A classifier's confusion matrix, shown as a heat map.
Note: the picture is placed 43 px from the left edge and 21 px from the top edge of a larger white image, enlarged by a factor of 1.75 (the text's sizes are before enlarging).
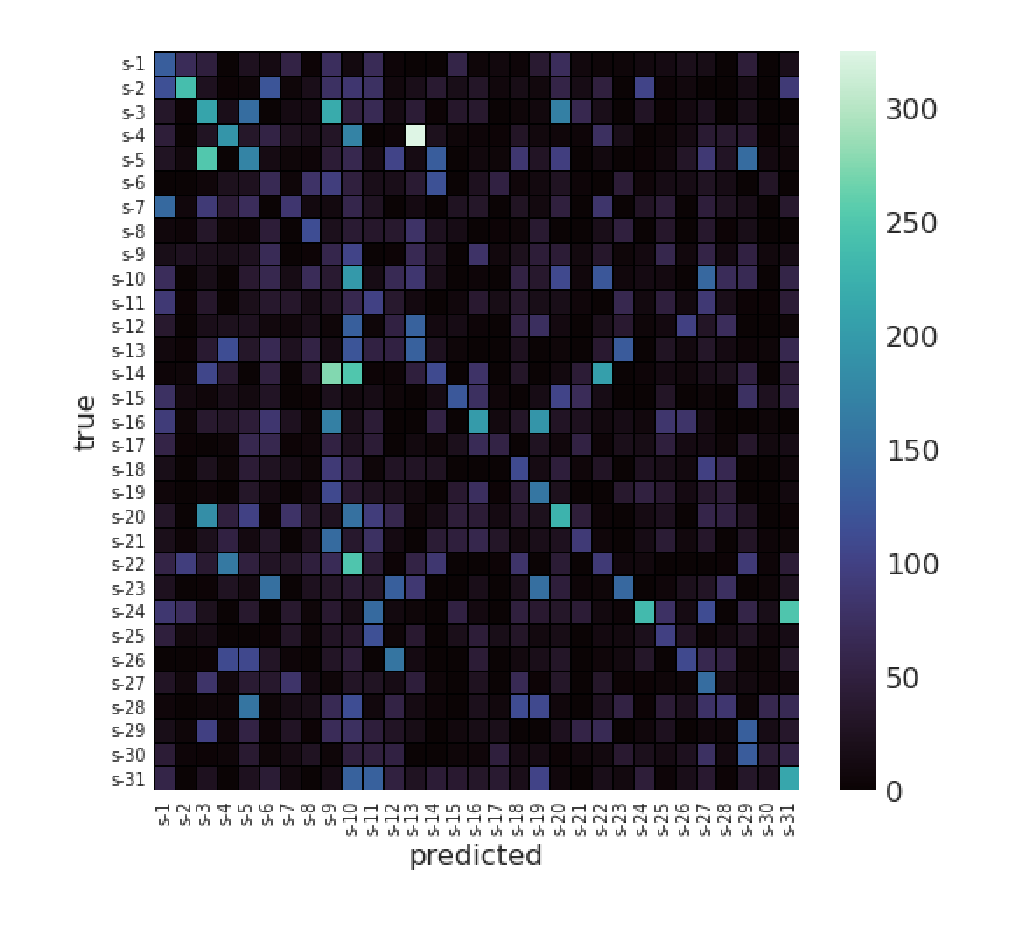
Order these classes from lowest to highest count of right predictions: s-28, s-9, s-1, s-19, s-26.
s-9, s-28, s-26, s-1, s-19
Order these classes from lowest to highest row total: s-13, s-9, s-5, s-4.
s-9, s-13, s-4, s-5
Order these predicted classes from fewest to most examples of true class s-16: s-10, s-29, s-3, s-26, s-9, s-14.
s-29, s-10, s-3, s-14, s-26, s-9
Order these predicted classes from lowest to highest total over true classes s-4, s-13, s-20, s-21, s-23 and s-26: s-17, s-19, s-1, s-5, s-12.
s-17, s-1, s-19, s-5, s-12
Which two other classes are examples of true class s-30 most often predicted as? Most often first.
s-29, s-27
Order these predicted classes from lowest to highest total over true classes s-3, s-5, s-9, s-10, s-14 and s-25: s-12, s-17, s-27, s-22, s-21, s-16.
s-17, s-21, s-12, s-16, s-27, s-22
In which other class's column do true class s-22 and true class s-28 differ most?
s-4
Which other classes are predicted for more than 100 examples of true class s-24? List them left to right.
s-11, s-27, s-31
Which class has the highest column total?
s-10
